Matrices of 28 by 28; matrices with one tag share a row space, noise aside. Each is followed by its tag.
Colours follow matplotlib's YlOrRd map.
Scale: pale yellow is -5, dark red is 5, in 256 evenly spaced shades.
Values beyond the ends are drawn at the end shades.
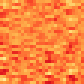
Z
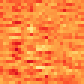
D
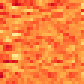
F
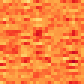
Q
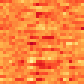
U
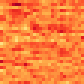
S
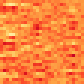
Q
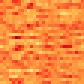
D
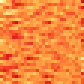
F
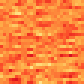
D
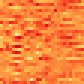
D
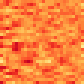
F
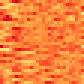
F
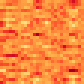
Q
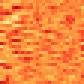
F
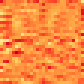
F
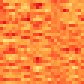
Q
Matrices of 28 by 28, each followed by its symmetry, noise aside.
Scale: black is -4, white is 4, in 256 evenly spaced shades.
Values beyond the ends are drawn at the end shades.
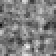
antisymmetric.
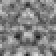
mirrored left to right.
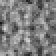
mirrored top to bottom.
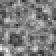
symmetric across the other diagonal.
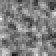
antisymmetric.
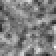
antisymmetric.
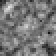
symmetric.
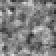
antisymmetric.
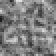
antisymmetric.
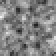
same after a half turn.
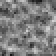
no symmetry.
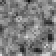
symmetric.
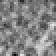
no symmetry.
